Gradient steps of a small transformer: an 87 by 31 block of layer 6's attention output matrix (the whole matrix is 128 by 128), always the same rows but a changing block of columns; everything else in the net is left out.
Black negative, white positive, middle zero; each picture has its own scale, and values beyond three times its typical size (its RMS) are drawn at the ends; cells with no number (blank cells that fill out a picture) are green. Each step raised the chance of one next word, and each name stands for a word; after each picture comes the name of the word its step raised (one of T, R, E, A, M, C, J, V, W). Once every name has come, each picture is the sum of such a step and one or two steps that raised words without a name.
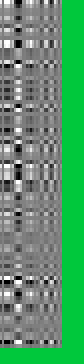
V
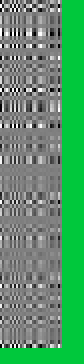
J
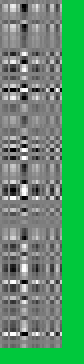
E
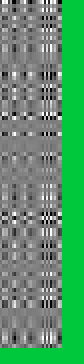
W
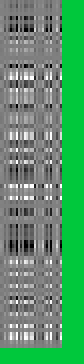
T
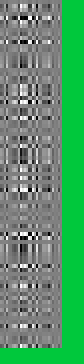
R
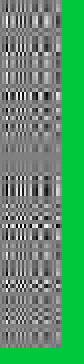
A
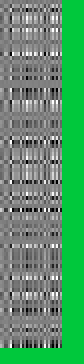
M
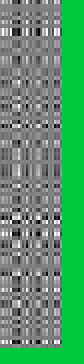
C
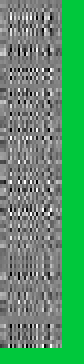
M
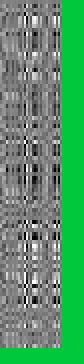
A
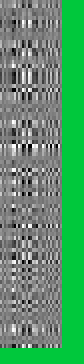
A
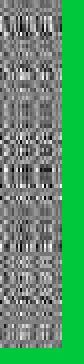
T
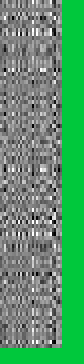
C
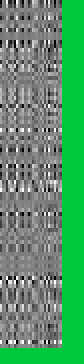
V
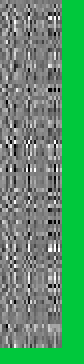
R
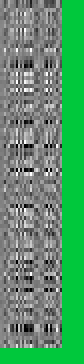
C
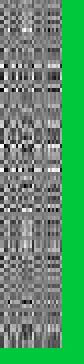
T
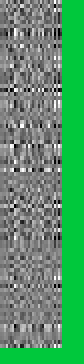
J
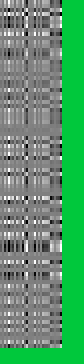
C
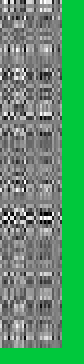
W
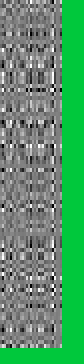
J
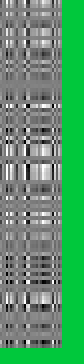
V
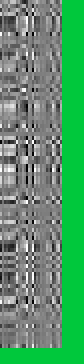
J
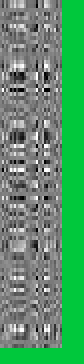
T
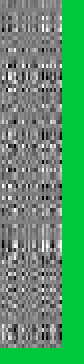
T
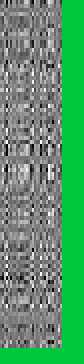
V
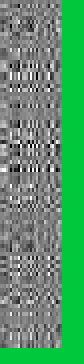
T
